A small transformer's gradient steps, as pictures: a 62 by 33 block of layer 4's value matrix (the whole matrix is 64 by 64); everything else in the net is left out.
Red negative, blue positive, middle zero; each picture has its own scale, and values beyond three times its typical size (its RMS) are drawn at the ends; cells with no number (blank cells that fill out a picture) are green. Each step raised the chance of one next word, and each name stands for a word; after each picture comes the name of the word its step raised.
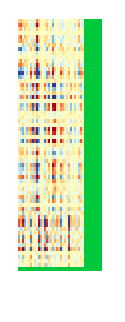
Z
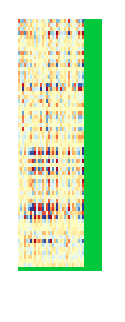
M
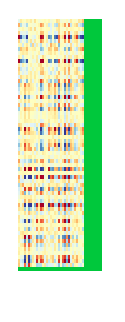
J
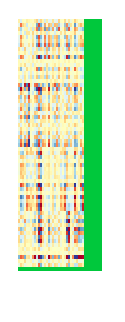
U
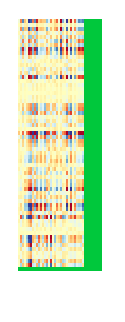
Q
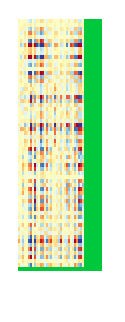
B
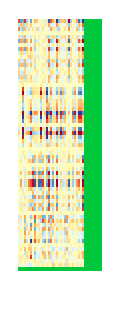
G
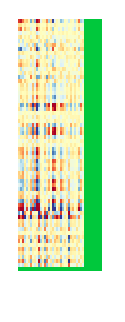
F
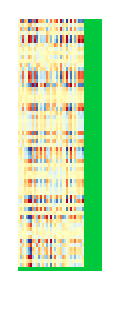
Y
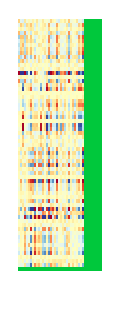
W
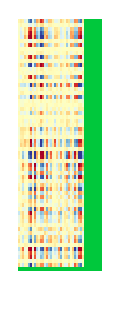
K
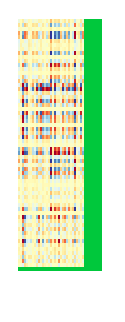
M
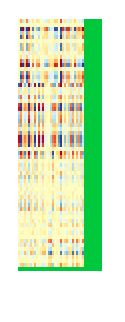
K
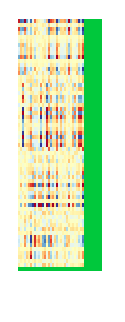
U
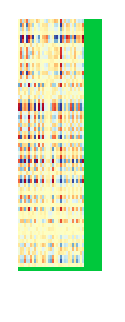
Y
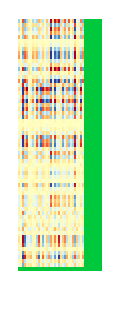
U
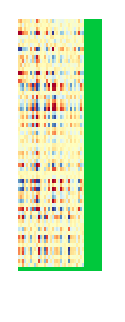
W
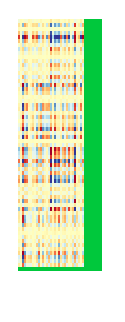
Y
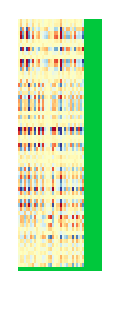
J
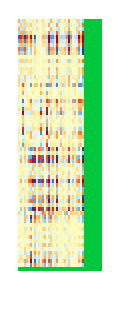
Y
